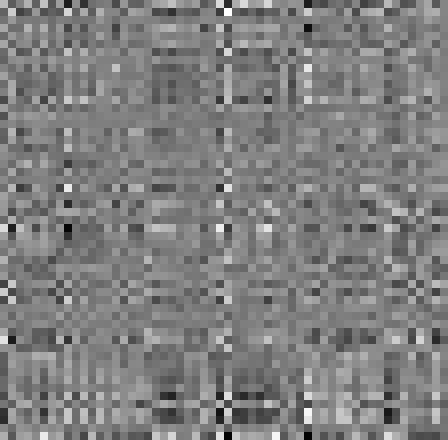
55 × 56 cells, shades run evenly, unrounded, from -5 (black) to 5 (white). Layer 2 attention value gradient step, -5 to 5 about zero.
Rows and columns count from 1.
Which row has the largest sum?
55
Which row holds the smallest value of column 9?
29
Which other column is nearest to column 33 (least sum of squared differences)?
21
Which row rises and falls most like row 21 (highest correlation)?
30
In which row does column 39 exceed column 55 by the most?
9
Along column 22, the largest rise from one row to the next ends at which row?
51
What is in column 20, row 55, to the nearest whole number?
3
